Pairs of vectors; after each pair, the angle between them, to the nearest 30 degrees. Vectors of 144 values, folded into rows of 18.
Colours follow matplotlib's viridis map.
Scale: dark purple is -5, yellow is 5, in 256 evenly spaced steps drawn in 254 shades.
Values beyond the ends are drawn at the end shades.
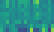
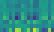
120 degrees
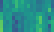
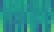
60 degrees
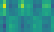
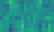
120 degrees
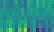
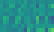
120 degrees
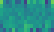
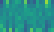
150 degrees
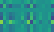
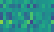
30 degrees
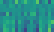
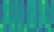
90 degrees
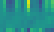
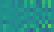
90 degrees
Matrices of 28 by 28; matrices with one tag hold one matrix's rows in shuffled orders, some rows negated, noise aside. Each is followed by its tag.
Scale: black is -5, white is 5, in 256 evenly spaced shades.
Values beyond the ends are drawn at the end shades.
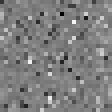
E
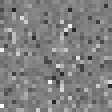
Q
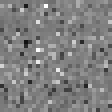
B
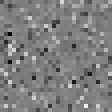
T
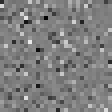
B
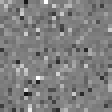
B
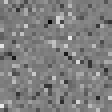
Q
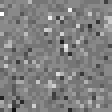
Q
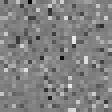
E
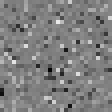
Q
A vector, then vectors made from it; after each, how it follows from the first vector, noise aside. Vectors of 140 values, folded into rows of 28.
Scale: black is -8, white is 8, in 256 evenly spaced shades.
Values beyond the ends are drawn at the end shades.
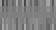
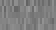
wrapped around, shrunk.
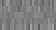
reversed, negated, shrunk.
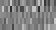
wrapped around, scaled up.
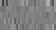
partly zeroed.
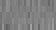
reversed, negated, shrunk.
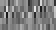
wrapped around, scaled up.
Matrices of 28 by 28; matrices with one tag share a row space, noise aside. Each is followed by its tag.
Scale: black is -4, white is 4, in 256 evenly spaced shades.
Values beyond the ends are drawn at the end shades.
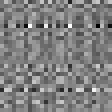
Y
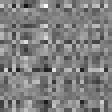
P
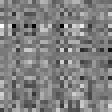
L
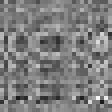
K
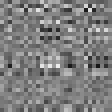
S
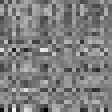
P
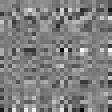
L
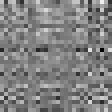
K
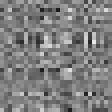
S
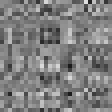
S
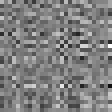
L
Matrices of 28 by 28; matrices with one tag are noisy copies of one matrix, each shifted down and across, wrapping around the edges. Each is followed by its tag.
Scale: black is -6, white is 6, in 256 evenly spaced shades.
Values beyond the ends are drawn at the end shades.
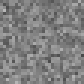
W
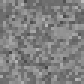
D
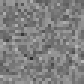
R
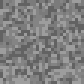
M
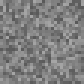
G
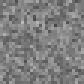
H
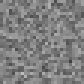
W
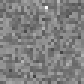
R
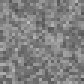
H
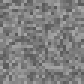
W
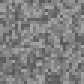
D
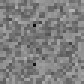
D
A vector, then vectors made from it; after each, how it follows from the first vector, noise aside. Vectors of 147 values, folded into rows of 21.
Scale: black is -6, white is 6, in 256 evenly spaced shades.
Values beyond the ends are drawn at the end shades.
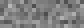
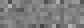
wrapped around, partly zeroed.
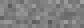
negated, shrunk.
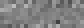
wrapped around, partly zeroed.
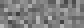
wrapped around.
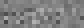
wrapped around, partly zeroed.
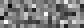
negated, scaled up.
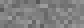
wrapped around, negated, shrunk.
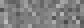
wrapped around, partly zeroed.
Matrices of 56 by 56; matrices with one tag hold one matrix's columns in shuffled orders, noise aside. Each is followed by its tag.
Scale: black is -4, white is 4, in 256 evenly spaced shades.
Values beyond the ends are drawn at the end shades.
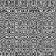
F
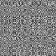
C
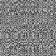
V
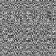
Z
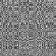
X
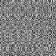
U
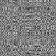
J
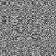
C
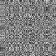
U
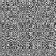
X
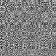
X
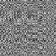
Z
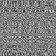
F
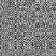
X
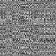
Z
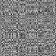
V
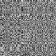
U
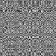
F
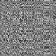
Z
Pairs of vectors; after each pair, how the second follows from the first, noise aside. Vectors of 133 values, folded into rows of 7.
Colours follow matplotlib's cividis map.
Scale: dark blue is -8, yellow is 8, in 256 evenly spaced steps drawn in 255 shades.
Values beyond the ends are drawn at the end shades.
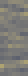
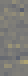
partly zeroed.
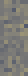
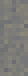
shrunk.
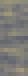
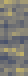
scaled up.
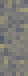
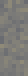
shrunk.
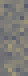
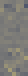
partly zeroed.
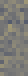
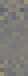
partly zeroed.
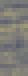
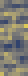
scaled up.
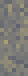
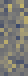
scaled up.
